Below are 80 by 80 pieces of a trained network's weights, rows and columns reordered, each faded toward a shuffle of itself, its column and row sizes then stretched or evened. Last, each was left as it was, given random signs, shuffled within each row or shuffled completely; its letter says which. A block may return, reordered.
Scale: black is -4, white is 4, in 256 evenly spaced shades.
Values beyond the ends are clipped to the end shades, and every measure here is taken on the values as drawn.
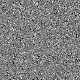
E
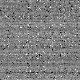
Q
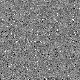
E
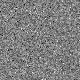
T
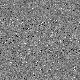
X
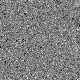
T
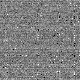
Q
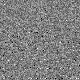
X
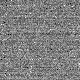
X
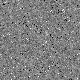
T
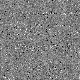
X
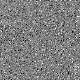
E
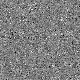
X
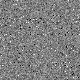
X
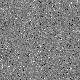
T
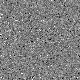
X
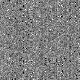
Q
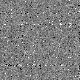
E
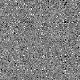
Q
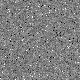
T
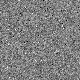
T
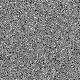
T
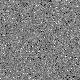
T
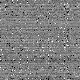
Q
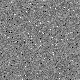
T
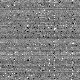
Q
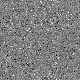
T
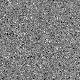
X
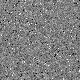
T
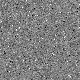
T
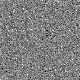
E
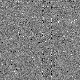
E
